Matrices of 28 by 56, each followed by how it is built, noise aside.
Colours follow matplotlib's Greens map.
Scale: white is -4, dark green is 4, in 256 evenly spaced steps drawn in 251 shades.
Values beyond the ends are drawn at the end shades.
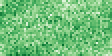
smooth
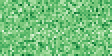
repeating columns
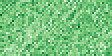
Hankel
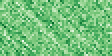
Toeplitz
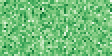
uneven columns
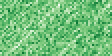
Hankel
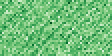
Hankel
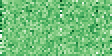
uneven columns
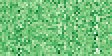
uneven columns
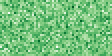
repeating columns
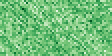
Toeplitz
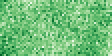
smooth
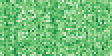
blocks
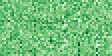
uneven columns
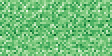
repeating columns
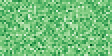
repeating columns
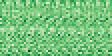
repeating columns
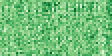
blocks
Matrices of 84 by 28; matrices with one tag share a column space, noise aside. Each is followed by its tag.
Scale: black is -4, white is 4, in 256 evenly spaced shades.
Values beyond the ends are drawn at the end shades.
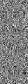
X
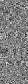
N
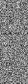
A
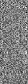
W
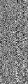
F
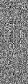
W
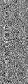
F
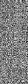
F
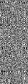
X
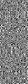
X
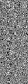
A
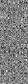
X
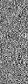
N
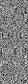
N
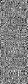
X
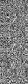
F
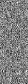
X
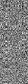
A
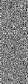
A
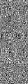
N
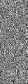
X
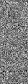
X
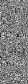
N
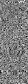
X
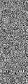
X
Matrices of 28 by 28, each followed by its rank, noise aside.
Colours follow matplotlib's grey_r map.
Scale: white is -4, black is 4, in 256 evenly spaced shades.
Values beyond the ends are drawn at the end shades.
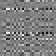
two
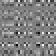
two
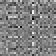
three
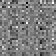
four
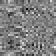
four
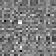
five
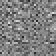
five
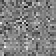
six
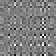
two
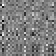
three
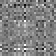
two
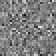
five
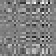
two
